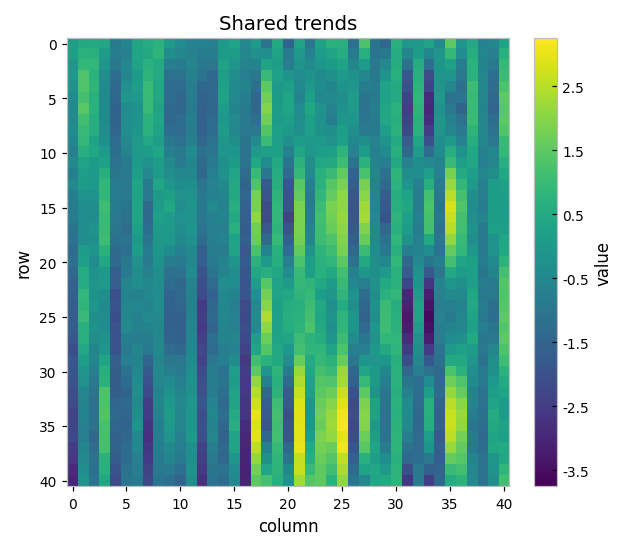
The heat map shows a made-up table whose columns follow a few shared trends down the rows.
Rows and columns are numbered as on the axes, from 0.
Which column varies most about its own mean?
33
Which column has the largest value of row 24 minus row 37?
18
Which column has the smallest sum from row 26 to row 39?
16
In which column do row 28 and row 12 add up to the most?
25
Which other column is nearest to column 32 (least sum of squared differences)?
2
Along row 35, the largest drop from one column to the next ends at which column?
26
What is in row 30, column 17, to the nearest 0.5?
1.5
